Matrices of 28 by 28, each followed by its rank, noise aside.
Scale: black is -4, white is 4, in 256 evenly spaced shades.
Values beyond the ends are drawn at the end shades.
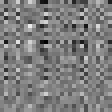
two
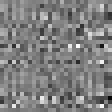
two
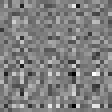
two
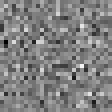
six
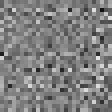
five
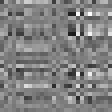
two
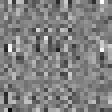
three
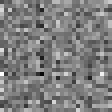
five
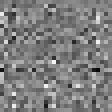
five
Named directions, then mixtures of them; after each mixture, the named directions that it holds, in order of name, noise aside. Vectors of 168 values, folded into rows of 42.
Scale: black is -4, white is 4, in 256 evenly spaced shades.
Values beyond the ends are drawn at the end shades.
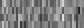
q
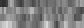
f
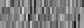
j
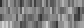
f, j, q.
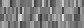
j, q.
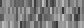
f, j, q.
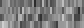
f, j, q.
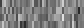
q.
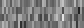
q.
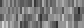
f, j, q.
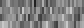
f, j, q.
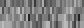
f, j.
